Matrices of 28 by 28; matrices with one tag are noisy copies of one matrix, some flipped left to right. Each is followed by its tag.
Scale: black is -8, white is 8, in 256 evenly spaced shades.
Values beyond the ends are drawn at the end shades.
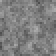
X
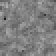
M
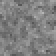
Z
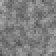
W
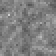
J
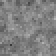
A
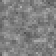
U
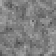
W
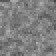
M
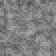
A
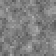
X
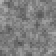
W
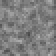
U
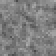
Z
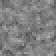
U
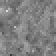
X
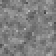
U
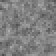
M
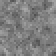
W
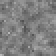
J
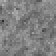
Z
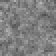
M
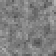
W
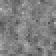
X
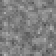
U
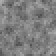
W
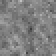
J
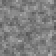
U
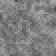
Z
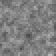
U
